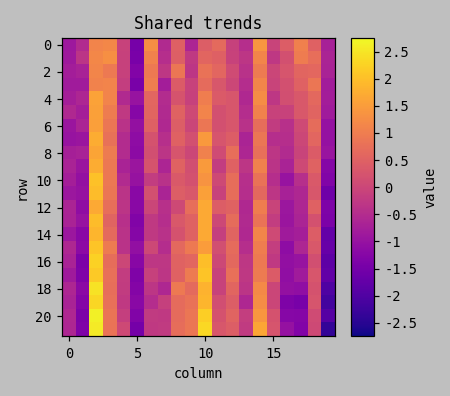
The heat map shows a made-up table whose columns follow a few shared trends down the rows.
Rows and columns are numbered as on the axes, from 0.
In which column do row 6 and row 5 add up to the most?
2
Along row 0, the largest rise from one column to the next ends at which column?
6
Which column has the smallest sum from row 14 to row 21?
19
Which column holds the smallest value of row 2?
5
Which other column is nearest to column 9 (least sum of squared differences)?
12
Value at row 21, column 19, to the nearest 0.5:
-2.5
